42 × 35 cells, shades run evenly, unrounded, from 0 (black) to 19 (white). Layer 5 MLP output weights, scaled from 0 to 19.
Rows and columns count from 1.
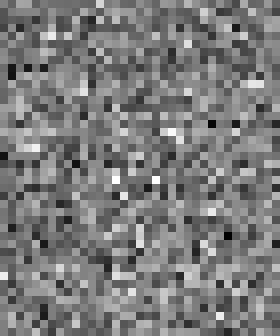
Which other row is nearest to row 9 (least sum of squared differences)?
24
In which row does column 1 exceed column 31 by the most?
35
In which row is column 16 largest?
25
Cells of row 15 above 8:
28
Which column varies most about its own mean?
15
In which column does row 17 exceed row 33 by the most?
22
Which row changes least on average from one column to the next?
6
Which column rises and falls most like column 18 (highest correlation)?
23
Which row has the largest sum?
17
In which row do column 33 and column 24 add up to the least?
14
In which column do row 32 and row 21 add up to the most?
27
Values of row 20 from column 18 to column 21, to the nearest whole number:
15 8 11 6
